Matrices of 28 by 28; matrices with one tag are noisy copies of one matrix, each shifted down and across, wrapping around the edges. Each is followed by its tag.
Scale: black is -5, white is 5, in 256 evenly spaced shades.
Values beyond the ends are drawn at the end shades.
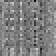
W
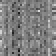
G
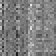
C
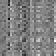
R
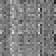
C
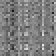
R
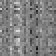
G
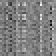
R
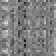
G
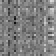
G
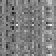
G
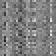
R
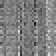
C
